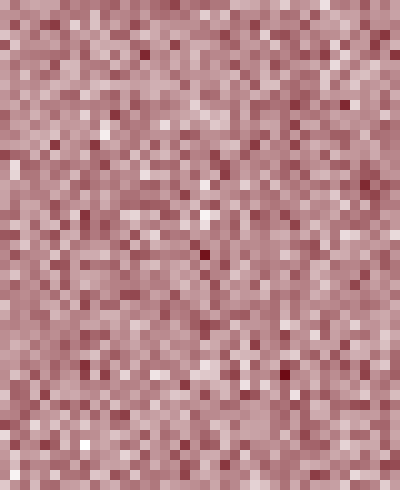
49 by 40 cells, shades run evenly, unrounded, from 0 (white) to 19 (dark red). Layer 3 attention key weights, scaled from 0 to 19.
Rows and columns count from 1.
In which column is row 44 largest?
31
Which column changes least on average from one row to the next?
3
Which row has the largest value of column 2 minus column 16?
24
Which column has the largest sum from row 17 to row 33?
37
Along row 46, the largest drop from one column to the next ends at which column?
25
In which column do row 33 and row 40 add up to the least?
30
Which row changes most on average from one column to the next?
38
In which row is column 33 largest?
6
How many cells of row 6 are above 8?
30
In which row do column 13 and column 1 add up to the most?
16
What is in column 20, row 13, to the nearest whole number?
9
